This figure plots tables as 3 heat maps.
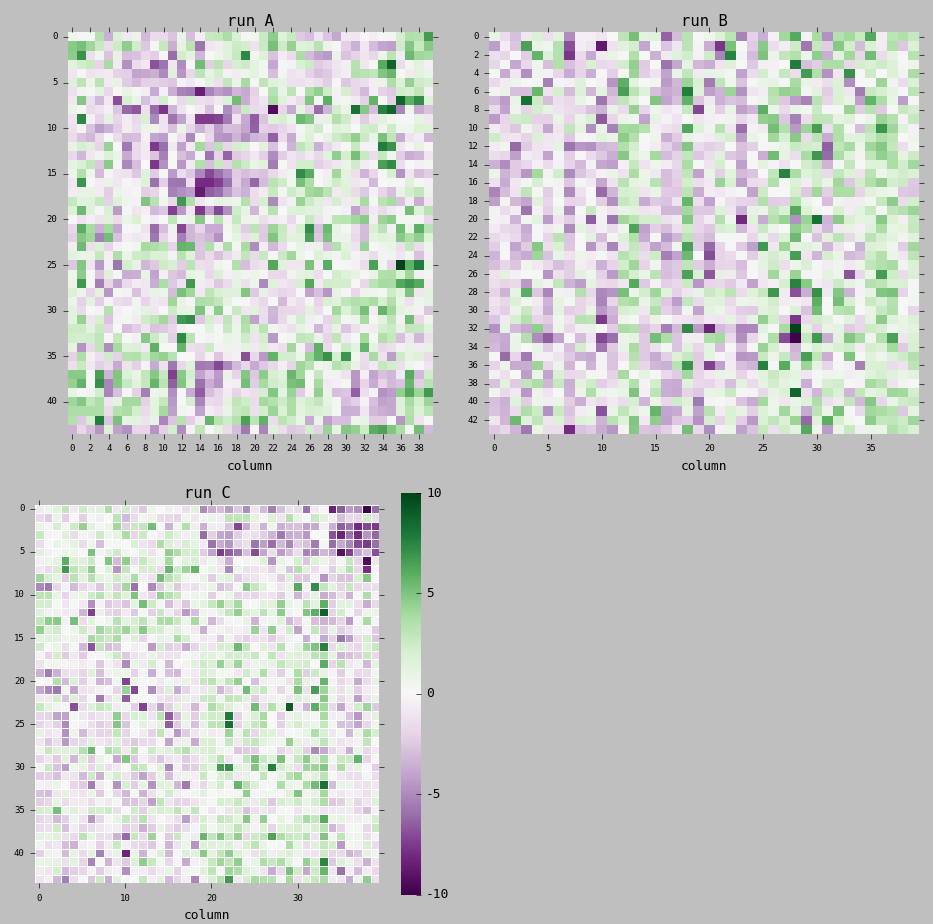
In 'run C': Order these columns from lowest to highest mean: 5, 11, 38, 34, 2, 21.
34, 38, 5, 11, 2, 21
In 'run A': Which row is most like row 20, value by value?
30
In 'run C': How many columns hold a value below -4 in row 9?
4
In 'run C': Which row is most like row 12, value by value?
16
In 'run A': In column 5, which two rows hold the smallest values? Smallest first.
7, 25
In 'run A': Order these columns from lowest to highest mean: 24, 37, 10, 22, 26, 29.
10, 22, 24, 29, 26, 37
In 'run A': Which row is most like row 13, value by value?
11
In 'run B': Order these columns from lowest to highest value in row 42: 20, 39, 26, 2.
20, 26, 39, 2
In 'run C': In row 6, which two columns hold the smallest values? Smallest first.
38, 27
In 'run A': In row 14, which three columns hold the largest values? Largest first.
35, 34, 4
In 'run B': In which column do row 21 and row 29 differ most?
30
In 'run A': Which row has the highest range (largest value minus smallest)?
8
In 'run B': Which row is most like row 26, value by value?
5
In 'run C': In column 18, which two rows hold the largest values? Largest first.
7, 13
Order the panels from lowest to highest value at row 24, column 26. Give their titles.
run A, run B, run C
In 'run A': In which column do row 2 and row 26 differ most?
19
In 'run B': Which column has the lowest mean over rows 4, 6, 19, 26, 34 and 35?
23
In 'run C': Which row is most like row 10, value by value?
8
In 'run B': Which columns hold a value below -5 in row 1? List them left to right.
7, 10, 21, 29
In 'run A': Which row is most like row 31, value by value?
23
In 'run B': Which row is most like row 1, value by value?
17
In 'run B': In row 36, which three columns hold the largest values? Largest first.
25, 18, 27
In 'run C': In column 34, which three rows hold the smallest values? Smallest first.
0, 3, 4
